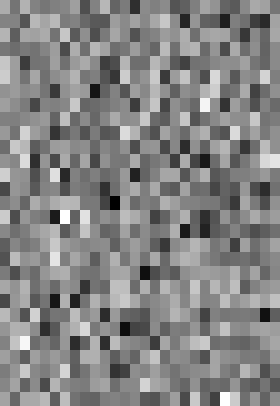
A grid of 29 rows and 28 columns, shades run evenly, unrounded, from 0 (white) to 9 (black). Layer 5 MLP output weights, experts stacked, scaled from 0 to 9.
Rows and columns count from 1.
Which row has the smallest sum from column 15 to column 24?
21
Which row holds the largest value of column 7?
13
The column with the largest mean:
11
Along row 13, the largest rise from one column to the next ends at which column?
7
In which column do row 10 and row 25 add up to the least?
3
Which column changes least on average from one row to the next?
5
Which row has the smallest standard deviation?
26
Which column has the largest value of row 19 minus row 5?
1
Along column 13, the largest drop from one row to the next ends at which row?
25
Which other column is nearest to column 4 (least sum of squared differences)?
18
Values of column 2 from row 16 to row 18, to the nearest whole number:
6 5 4
